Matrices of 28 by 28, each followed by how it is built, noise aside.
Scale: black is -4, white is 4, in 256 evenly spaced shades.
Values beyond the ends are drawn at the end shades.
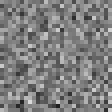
low rank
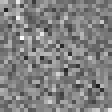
banded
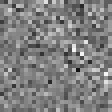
upper triangular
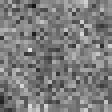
smooth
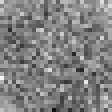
smooth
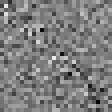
banded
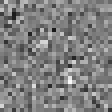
block diagonal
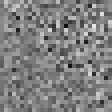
upper triangular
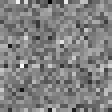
uneven rows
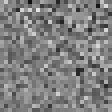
upper triangular
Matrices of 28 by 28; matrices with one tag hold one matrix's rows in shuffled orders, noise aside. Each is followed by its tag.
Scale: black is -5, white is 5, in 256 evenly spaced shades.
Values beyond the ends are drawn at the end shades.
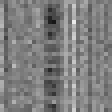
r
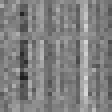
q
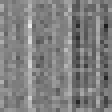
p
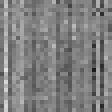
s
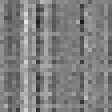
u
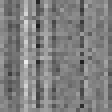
u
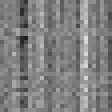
q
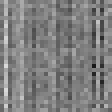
s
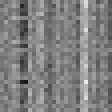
q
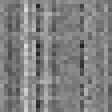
u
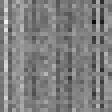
s
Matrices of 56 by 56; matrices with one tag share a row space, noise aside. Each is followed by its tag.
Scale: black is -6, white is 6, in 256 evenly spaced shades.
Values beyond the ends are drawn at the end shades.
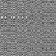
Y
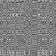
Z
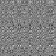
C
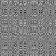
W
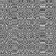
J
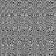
C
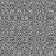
C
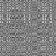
Z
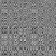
W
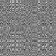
Z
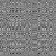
Z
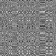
J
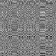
J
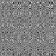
C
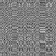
J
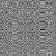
J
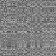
Y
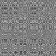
W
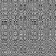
W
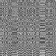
J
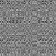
Z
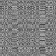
J
